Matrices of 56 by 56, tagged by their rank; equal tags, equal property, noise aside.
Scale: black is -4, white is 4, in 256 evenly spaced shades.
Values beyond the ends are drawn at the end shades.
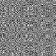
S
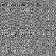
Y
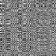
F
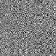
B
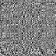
Y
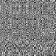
B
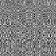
S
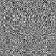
Y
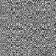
B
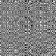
F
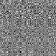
Y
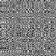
S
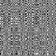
F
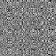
Y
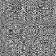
B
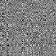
Y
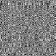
B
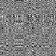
S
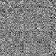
B
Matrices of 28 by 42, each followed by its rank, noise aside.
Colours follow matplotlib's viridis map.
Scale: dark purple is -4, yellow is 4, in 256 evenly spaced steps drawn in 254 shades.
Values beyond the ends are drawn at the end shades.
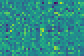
five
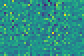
six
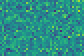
six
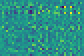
four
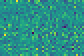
five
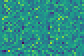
seven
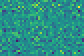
seven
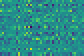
three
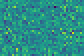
five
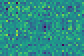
four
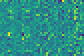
five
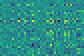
three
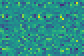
five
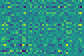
three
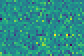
six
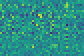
six
